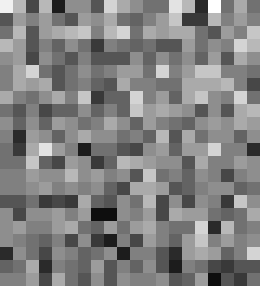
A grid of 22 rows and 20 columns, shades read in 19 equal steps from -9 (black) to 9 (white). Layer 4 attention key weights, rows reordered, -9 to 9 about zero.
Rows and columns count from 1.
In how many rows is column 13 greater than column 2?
9
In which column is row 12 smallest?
7
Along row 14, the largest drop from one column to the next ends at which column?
13
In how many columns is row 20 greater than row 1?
6
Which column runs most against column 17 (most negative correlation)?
5
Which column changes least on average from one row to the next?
12
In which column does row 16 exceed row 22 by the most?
19
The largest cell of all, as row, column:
1, 17
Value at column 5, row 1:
-7
